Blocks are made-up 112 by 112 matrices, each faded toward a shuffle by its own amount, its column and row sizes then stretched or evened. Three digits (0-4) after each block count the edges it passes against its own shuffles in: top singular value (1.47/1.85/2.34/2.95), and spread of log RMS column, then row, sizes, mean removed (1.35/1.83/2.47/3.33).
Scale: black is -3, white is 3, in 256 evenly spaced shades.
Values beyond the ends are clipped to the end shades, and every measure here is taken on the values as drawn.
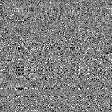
3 1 3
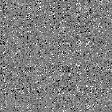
1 3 2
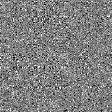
2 2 2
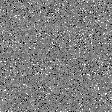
0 0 2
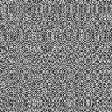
4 2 3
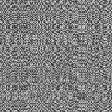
4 0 3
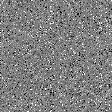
1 2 0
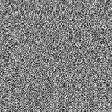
3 0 1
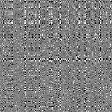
4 4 3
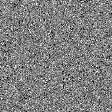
0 1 1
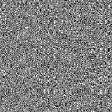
3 3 1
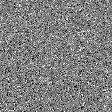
0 1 0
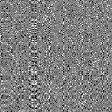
4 3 0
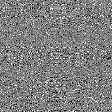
2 0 3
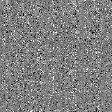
1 3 1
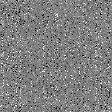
1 3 0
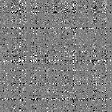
1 4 4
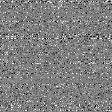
0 0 4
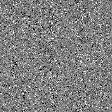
0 2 0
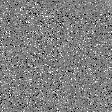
0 1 2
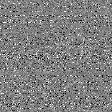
0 1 4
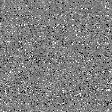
1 1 3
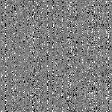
2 4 2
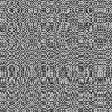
4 3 2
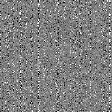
2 4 0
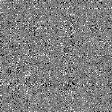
0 3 3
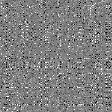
3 3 3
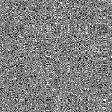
3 1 1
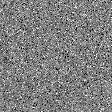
0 1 0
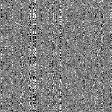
3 4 0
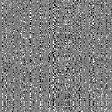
4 4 0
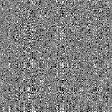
3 3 2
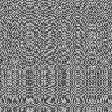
4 0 2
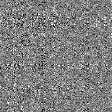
1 3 3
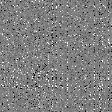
2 3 1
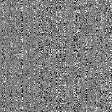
2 4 1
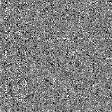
1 3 2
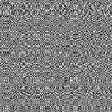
4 0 4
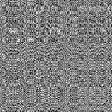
4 2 1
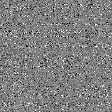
1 0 3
